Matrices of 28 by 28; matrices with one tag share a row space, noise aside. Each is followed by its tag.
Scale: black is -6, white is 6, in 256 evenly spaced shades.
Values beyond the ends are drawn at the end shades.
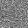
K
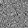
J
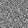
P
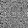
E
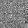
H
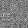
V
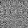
E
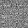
V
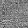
V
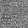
V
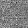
V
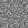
P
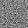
H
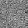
H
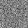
J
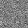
J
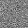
J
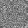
H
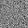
P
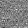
V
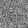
H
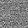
V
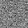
H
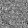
K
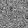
H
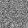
K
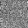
E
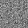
P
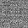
V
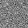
P
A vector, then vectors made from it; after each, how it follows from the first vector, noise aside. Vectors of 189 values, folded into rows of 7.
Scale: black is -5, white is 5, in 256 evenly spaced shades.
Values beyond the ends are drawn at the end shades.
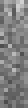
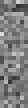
sign-scrambled.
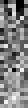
negated, scaled up.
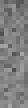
negated, shrunk.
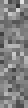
sign-scrambled.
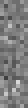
wrapped around, partly zeroed.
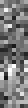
wrapped around, scaled up.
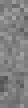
wrapped around, negated, shrunk.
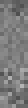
wrapped around, partly zeroed.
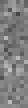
wrapped around, partly zeroed.
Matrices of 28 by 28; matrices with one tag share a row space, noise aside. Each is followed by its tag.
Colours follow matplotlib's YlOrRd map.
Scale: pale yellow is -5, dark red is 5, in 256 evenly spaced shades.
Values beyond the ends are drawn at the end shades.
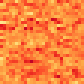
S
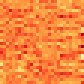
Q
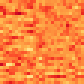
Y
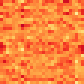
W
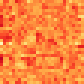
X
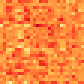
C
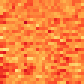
S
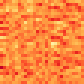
S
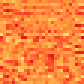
W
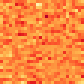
X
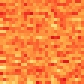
S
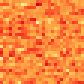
X
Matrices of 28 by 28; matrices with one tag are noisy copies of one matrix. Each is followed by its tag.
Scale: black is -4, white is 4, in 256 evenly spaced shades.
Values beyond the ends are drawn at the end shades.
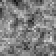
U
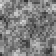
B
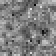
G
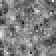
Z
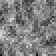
Z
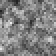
U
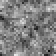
B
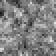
U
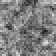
G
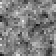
B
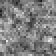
U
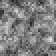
U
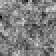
B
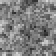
G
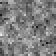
Z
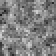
Z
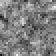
B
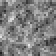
Z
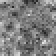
G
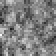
Z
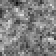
U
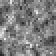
Z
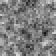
G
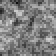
U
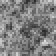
G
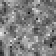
Z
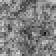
G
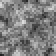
B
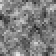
B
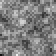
B
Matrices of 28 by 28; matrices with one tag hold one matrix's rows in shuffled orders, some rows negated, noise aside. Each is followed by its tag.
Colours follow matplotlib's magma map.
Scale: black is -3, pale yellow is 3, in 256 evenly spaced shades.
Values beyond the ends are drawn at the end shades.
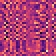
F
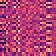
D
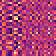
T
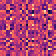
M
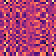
F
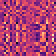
F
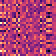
D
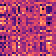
D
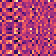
T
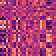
D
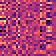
D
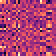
D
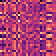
D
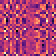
F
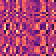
F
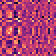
T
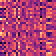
D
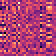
D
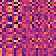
T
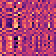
T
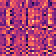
M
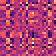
M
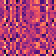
F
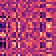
D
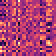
D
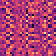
M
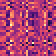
M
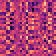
M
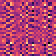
M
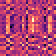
M
